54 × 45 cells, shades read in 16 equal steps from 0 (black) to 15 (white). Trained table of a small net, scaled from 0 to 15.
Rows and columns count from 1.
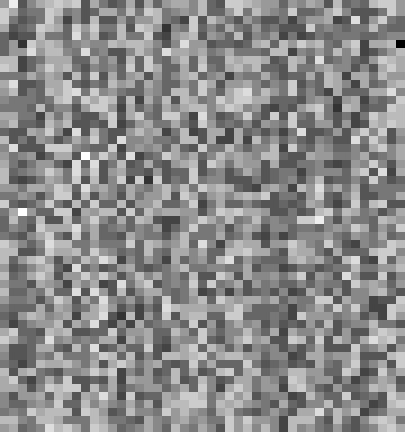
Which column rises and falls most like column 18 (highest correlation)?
6
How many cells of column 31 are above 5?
45
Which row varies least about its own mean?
30
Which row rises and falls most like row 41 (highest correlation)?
4
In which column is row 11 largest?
2
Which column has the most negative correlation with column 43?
19
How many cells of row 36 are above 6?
33
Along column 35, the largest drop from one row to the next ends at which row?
5
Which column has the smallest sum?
32
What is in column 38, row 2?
12
